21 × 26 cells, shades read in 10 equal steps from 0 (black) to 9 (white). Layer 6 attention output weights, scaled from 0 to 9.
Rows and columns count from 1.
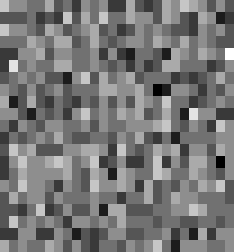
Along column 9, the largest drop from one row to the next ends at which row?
20
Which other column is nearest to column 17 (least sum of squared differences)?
24
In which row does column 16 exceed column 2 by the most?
9
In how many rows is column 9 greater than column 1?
9
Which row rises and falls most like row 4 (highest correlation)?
15
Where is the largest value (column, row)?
26, 5
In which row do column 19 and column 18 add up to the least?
8
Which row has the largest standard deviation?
14
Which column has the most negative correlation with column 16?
3
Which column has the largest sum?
23
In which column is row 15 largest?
18
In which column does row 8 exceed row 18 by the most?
12
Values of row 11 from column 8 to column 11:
4 4 5 3
